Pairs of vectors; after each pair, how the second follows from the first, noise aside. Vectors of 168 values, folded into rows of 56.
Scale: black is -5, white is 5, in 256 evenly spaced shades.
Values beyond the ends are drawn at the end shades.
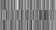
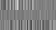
partly zeroed.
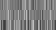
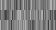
shuffled.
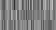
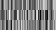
wrapped around, negated, scaled up.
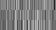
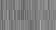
wrapped around, negated, shrunk.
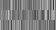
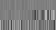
partly zeroed.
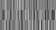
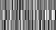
negated, scaled up.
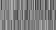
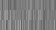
reversed, negated, shrunk.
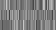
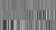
reversed, negated, partly zeroed.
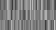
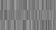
wrapped around, negated, shrunk.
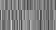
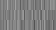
wrapped around, negated, shrunk.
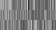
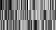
negated, scaled up.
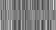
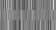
partly zeroed.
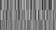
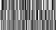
negated, scaled up.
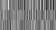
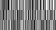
negated, scaled up.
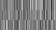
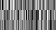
wrapped around, negated, scaled up.
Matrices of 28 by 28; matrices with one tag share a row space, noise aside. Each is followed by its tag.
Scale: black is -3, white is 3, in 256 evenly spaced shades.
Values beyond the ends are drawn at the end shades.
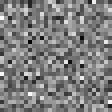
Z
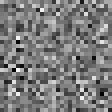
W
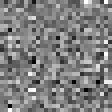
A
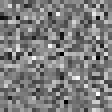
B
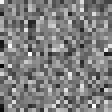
Z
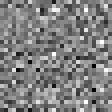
W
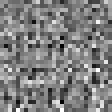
B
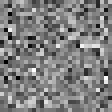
A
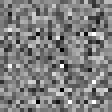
B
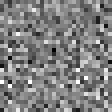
A
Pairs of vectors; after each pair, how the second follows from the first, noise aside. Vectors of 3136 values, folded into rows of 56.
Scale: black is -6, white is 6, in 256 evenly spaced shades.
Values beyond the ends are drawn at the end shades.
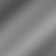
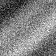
scaled up.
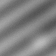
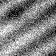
reversed, negated, scaled up.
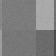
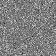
shuffled.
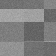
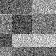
reversed, scaled up.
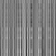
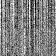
reversed, negated, scaled up.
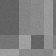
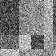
scaled up.
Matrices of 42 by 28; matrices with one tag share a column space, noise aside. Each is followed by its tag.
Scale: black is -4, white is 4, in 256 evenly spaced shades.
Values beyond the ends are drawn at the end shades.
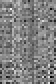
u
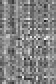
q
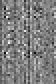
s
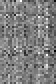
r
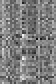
q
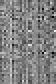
s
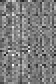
r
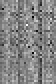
s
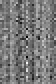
q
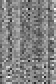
u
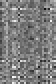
u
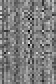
s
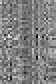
q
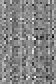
q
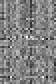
q
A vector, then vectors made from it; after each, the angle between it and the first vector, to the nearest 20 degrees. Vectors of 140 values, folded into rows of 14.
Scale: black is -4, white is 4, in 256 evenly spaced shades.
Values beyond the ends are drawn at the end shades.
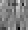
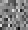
60 degrees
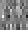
60 degrees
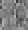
100 degrees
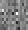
60 degrees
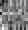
100 degrees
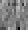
20 degrees
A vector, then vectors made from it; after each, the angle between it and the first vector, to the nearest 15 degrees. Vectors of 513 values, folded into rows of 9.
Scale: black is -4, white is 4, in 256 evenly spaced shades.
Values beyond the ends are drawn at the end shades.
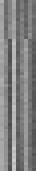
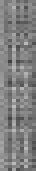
45 degrees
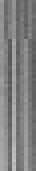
15 degrees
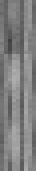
75 degrees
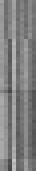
15 degrees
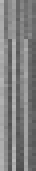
15 degrees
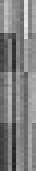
135 degrees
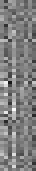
60 degrees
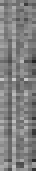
45 degrees
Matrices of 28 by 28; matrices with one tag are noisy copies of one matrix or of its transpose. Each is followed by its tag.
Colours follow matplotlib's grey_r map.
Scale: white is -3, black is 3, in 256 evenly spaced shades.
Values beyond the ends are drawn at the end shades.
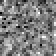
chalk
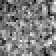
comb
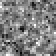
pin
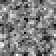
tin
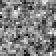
tin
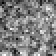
comb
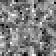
tin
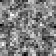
tin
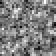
tin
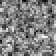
chalk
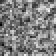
chalk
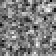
chalk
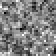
pin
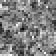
pin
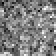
comb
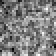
comb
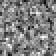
chalk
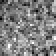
comb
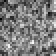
comb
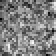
comb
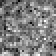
comb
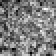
comb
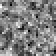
pin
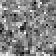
pin
